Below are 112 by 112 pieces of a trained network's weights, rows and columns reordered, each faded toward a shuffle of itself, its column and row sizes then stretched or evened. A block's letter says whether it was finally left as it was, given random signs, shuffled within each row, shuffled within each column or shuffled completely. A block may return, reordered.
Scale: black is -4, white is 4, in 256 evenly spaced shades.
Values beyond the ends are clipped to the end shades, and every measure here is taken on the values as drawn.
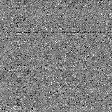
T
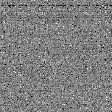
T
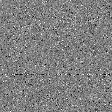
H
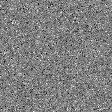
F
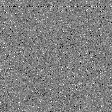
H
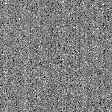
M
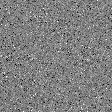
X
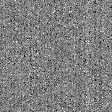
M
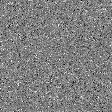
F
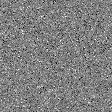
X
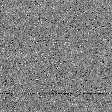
F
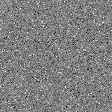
X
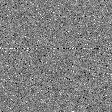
F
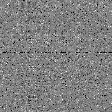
T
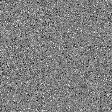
H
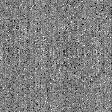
T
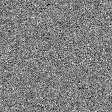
F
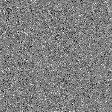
H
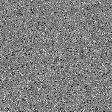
F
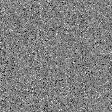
M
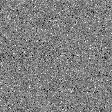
F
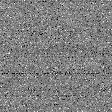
F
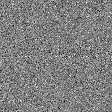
F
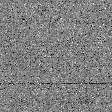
F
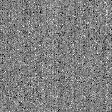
T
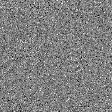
H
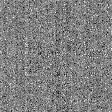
T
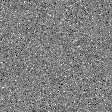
X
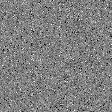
M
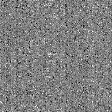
T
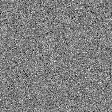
F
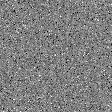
X
